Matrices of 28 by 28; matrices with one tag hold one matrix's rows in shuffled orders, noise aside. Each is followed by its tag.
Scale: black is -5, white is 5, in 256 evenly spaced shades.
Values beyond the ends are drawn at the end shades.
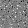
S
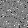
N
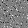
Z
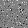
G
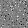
S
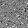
N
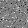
N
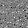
N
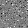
N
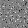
S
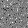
Z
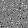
G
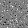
Z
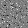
Z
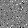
G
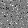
Z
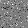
Z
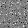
S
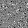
N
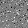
N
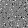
S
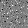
Z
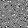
N
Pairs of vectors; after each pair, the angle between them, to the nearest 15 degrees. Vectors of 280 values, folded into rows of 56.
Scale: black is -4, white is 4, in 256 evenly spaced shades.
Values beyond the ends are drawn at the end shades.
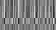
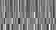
45 degrees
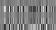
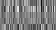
135 degrees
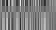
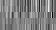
75 degrees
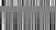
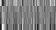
30 degrees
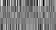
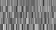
75 degrees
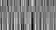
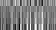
75 degrees
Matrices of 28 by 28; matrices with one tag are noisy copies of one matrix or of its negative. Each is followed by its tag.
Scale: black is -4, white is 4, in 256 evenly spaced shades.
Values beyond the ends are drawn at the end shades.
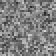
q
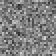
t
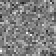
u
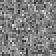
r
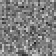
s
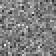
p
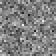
t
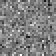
r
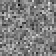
r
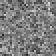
r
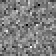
s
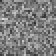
s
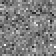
r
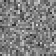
r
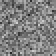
t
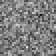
p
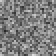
s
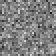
r
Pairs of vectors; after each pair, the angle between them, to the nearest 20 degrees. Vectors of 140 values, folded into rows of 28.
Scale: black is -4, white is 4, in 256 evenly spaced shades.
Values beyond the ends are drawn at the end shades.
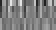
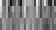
160 degrees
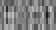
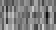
20 degrees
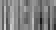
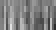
40 degrees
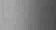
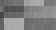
100 degrees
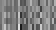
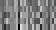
160 degrees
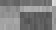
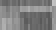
20 degrees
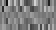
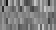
20 degrees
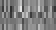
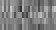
160 degrees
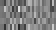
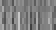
100 degrees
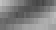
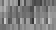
60 degrees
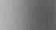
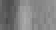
140 degrees
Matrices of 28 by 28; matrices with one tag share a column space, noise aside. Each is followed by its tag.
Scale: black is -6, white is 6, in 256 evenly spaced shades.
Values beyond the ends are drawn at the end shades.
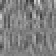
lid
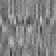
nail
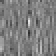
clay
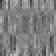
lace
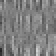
lace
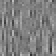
clay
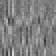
nail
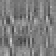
nail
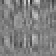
lid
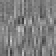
nail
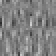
clay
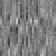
nail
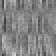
lace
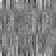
lace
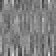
lace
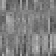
lace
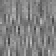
nail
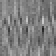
nail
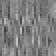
nail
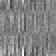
lace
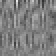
lid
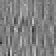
nail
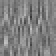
nail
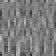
clay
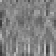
clay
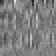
lid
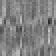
nail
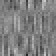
lace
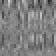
lid
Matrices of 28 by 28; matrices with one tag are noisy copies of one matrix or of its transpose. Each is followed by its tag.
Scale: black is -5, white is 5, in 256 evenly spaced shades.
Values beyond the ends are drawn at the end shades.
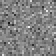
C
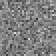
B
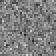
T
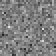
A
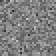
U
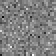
C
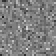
C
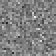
B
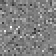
U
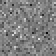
U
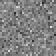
T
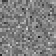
C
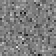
T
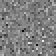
A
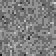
C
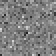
C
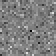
C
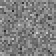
U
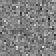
T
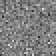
C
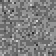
U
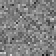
A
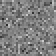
A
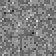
U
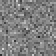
C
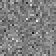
U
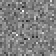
B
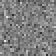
T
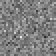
U
